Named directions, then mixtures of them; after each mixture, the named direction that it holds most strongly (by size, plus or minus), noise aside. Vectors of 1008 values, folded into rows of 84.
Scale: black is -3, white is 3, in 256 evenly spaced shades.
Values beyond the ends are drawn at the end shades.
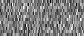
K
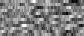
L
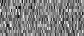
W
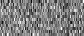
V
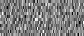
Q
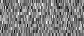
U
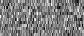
U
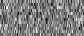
U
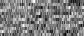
L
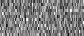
V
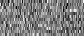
V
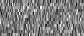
K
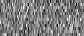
K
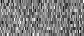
V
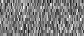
K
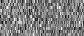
Q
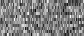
V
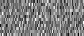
Q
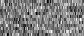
V
